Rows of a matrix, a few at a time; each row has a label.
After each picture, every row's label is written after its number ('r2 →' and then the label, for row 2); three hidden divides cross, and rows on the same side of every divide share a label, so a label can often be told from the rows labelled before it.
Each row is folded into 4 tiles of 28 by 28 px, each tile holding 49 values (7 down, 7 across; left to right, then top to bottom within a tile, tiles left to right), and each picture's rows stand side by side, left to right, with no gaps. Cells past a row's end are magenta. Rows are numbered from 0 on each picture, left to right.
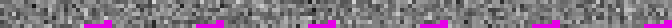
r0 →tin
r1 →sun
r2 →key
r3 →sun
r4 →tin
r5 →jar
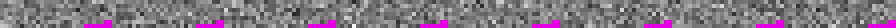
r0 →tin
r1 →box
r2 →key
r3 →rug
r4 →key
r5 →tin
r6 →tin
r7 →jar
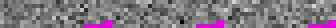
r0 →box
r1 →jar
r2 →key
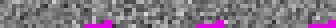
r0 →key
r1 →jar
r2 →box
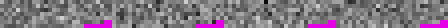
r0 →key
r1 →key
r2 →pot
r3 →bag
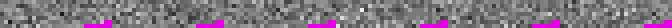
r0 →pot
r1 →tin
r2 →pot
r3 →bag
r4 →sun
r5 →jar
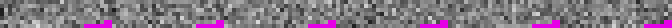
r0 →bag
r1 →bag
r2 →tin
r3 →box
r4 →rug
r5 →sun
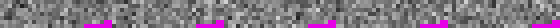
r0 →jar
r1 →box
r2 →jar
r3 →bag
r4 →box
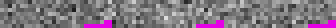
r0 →tin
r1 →sun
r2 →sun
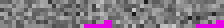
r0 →tin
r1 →jar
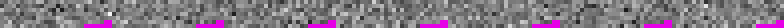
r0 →box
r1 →sun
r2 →sun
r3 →pot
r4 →bag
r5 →sun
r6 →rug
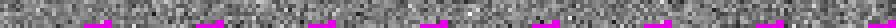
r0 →bag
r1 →jar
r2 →sun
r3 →box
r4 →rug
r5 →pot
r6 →tin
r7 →rug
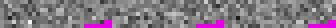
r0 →box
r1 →sun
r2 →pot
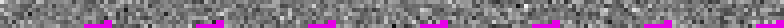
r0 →box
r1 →box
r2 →key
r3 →bag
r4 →sun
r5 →box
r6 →pot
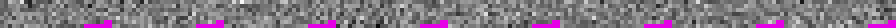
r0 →tin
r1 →tin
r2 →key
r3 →sun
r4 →sun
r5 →pot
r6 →pot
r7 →rug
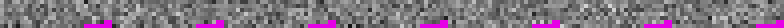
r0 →box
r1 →rug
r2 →rug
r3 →sun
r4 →pot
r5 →tin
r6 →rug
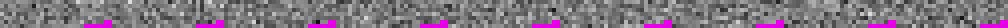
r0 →tin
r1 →box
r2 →sun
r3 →tin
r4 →tin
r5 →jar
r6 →jar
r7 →jar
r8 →rug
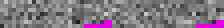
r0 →box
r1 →key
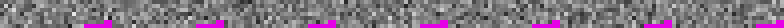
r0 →tin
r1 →pot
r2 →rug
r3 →jar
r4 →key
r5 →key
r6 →pot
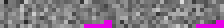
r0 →jar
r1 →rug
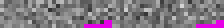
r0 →box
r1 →tin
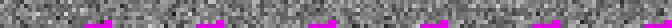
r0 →jar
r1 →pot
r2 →jar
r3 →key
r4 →tin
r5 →pot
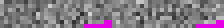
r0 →rug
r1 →pot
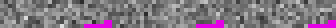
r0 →rug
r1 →sun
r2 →rug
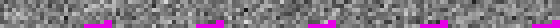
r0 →bag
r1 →box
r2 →tin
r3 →box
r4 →rug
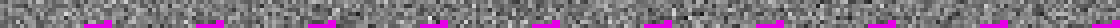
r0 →jar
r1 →key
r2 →sun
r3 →box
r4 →pot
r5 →sun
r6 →key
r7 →tin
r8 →key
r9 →tin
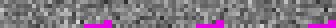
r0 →jar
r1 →jar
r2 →bag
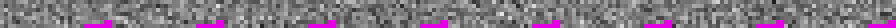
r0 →jar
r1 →rug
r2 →sun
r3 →key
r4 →tin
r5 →box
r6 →sun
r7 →jar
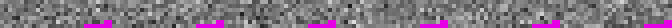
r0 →tin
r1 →rug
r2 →box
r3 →pot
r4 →bag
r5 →tin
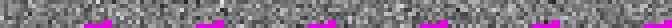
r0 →box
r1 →pot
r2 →rug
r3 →sun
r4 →box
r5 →bag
